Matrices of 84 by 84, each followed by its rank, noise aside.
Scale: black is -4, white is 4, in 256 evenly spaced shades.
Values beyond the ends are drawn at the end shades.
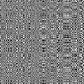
three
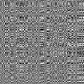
three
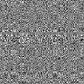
six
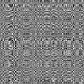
three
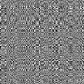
three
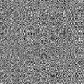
eight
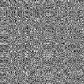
eight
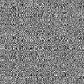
eight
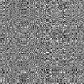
six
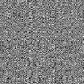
twelve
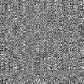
eight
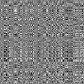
three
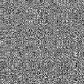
twelve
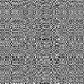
four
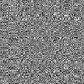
eight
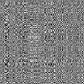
four
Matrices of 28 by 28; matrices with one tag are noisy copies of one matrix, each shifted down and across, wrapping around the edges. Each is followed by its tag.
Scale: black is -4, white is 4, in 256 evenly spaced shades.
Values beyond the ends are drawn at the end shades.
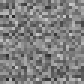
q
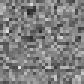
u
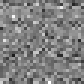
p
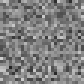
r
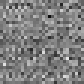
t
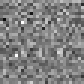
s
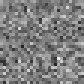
r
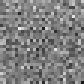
t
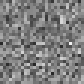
s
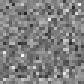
p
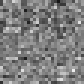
u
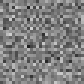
t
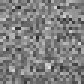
s
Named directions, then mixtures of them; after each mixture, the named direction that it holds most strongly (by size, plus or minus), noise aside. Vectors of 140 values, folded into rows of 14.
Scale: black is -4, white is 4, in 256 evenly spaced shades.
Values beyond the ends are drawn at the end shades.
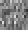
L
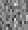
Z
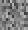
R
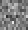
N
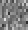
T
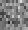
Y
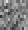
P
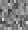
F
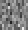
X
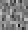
X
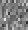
T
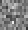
N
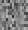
R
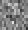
N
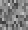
F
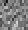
P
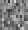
F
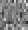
T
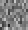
T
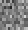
R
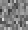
F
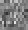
L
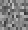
R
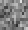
P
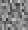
R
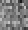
Y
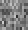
L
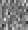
T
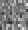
X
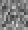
N
